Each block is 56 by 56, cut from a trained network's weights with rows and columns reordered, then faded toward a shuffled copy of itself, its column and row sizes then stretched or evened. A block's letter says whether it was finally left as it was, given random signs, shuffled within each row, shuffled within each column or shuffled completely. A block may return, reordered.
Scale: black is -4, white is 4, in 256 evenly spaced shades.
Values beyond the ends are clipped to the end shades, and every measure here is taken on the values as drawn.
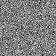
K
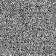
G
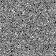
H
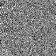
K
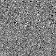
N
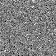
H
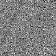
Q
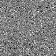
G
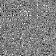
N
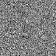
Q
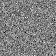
H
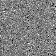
K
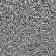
Q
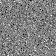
H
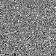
N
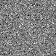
G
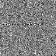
N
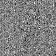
K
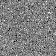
H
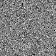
K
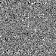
G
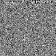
N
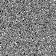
H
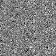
K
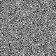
K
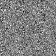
K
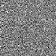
Q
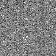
K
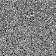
K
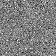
G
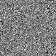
N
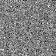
G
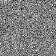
N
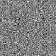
Q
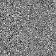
K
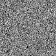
K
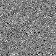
G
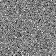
H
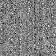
K
